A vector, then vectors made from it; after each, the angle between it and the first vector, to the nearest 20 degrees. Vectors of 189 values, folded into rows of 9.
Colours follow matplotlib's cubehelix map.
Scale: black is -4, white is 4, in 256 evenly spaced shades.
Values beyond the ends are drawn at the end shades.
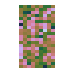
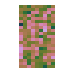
20 degrees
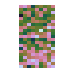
100 degrees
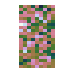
100 degrees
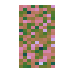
80 degrees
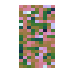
160 degrees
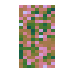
160 degrees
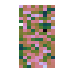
140 degrees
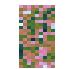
160 degrees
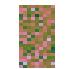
80 degrees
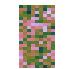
40 degrees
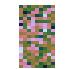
20 degrees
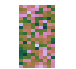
120 degrees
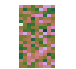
140 degrees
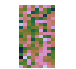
140 degrees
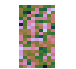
20 degrees
